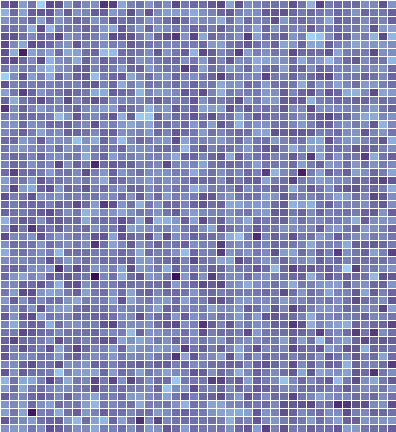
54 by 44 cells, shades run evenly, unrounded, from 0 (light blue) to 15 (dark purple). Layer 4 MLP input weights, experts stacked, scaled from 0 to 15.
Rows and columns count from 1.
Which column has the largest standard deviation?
11
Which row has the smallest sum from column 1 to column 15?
18
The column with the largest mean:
33
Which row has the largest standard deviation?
5
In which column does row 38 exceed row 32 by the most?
7
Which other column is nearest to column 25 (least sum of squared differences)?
24
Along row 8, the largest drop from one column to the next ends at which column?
6
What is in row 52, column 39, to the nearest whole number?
10
